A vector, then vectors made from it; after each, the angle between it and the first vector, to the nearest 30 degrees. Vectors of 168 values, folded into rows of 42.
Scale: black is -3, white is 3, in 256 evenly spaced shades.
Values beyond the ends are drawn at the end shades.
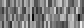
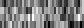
150 degrees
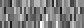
90 degrees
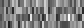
60 degrees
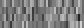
30 degrees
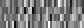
60 degrees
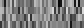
120 degrees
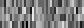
150 degrees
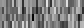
30 degrees
